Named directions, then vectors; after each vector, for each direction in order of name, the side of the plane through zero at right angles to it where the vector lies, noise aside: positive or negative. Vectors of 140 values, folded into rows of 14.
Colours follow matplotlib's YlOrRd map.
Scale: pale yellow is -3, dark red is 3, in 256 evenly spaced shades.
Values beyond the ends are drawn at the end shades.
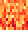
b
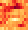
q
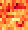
negative, positive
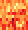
positive, negative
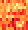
positive, negative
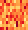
negative, negative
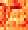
positive, positive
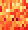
positive, negative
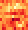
positive, negative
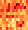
negative, positive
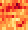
negative, positive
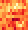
positive, negative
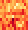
positive, negative
